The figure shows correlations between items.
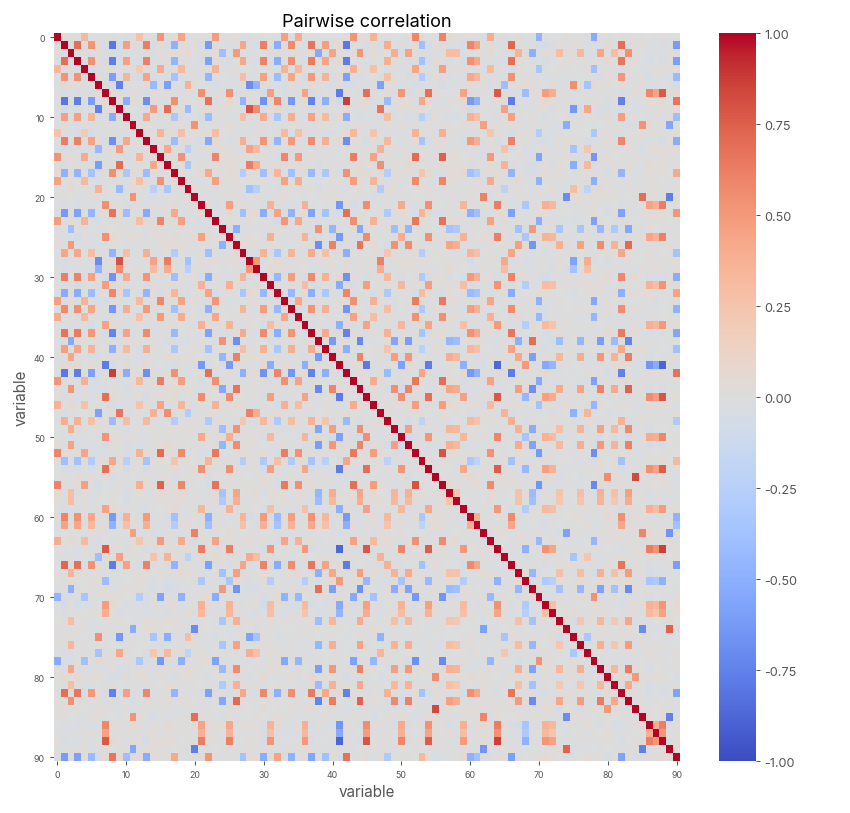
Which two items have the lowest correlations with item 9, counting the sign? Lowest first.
6, 75
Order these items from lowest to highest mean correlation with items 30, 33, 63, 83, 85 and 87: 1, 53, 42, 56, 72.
42, 53, 72, 1, 56
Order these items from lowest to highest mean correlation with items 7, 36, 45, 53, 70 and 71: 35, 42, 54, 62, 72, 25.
35, 62, 42, 72, 25, 54
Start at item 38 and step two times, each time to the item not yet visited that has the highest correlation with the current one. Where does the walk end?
24
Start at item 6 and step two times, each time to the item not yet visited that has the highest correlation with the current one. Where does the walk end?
19
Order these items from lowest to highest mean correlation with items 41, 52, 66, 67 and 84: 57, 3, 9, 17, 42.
42, 17, 9, 57, 3
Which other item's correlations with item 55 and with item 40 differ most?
84
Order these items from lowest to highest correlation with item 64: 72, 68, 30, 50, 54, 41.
41, 68, 30, 72, 50, 54
